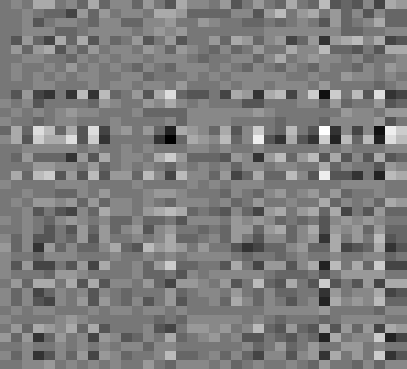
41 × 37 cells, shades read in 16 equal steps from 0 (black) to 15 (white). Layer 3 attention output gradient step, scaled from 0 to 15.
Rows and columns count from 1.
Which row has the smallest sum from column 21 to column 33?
28
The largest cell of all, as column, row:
30, 15
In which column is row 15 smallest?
35
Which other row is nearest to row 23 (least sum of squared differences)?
19
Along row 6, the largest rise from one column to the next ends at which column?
36
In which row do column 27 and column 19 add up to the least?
11
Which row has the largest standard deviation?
16
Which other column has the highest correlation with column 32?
6
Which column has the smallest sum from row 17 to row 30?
24
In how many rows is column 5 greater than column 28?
12
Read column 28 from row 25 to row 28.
6 8 8 9
